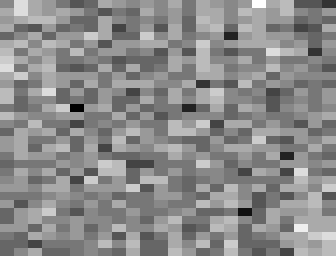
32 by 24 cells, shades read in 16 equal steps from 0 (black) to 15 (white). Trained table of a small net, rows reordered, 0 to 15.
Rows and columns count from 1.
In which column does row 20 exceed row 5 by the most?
17
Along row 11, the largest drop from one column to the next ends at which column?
15
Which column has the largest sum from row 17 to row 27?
22
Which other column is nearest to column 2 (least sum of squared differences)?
19
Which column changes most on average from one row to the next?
6
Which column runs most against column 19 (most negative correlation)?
23
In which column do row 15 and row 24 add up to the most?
24
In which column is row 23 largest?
7
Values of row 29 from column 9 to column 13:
11 8 8 10 9
